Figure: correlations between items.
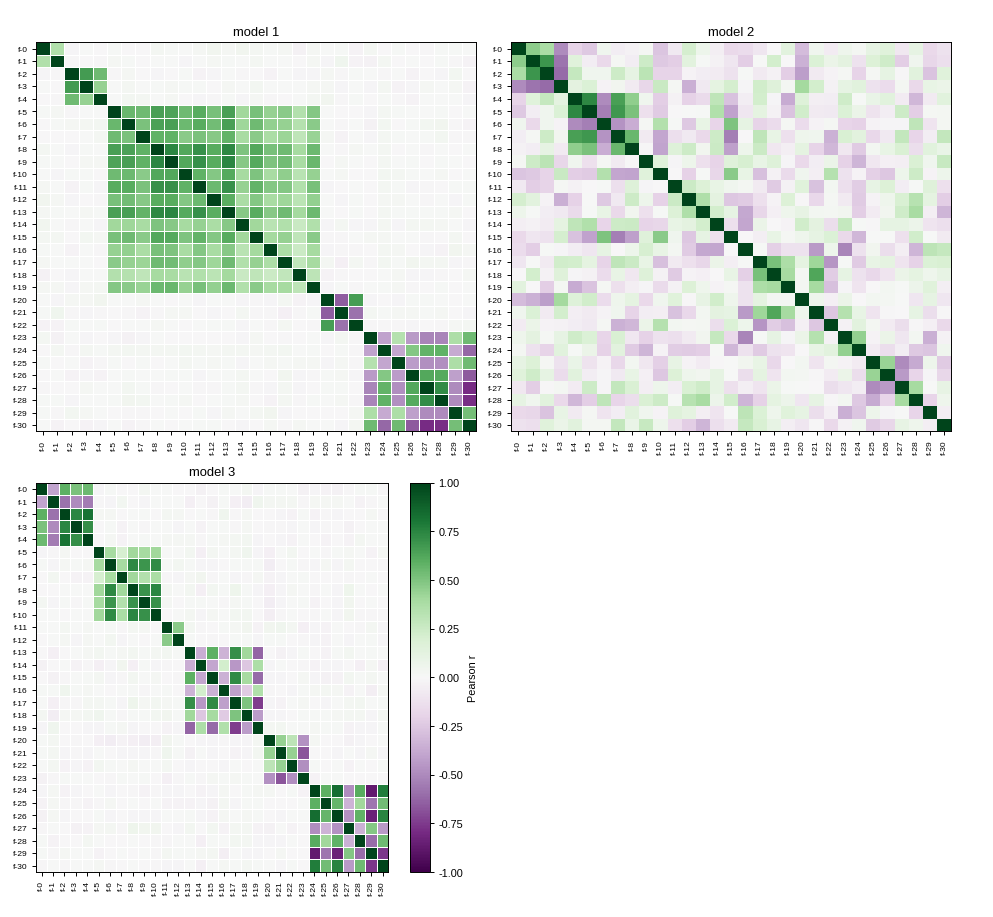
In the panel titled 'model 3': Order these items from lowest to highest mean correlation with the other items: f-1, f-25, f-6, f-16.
f-1, f-16, f-25, f-6
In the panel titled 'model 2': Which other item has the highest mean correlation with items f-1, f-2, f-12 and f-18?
f-0
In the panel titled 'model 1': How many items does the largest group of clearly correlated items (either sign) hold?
15
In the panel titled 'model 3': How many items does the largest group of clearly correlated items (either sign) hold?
7
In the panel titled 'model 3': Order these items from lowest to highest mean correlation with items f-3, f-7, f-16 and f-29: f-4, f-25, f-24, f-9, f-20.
f-24, f-25, f-20, f-9, f-4
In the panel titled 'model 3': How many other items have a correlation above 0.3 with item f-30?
4
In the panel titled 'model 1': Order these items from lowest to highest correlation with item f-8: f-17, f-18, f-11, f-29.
f-29, f-18, f-17, f-11
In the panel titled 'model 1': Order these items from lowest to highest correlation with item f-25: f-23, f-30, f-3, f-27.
f-27, f-3, f-23, f-30
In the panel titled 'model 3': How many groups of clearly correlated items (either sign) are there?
6
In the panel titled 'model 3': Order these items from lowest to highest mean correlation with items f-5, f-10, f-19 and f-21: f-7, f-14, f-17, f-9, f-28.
f-17, f-28, f-14, f-7, f-9
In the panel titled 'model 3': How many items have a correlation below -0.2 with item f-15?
3
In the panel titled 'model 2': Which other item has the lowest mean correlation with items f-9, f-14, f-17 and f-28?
f-24
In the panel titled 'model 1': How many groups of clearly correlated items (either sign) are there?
5
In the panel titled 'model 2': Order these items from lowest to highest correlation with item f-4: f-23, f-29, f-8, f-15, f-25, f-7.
f-15, f-29, f-25, f-23, f-8, f-7
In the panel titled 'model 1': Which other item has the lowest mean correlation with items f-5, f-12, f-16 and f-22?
f-21
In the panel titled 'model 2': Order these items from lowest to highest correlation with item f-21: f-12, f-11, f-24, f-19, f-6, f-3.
f-11, f-12, f-6, f-24, f-3, f-19
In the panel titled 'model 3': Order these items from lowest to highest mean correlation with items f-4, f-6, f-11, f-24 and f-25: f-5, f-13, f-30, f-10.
f-13, f-5, f-10, f-30
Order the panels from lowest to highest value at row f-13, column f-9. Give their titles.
model 2, model 3, model 1
